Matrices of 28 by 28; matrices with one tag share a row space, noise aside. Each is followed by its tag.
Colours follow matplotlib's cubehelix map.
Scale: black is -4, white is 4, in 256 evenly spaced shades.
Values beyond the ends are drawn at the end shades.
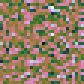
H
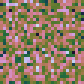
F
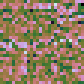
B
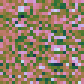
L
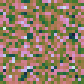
F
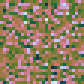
F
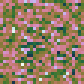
L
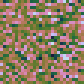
B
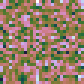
F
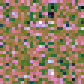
H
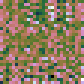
H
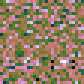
F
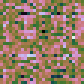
L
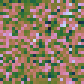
B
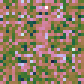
L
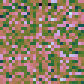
B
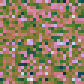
L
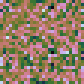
H
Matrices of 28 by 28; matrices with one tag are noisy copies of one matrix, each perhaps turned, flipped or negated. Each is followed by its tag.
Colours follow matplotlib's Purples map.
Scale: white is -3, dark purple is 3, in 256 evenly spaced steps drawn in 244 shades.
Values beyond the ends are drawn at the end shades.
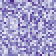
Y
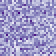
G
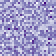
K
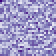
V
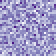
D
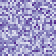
K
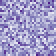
D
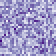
Y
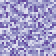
V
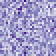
Y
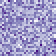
G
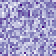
Y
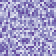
Y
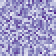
D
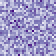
D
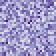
D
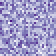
Y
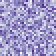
D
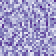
V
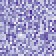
G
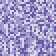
K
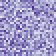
G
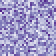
Y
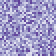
K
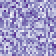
Y
